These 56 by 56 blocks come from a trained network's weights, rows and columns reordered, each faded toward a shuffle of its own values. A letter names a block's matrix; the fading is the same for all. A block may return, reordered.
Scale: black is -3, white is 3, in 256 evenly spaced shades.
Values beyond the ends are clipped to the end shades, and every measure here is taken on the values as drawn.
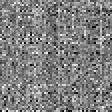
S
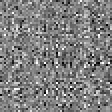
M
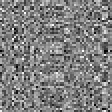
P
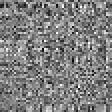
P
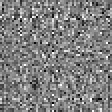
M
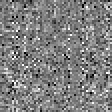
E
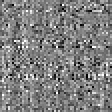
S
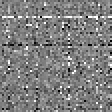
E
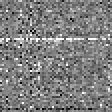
E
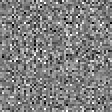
M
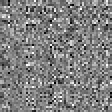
M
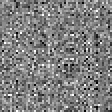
M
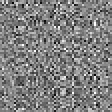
P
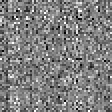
M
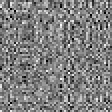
P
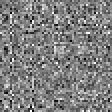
M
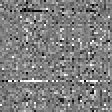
E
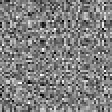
P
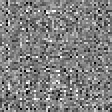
M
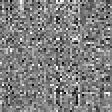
M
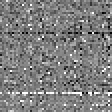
E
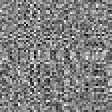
P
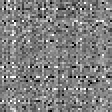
S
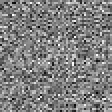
P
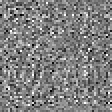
M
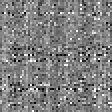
S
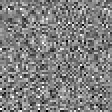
P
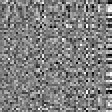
P
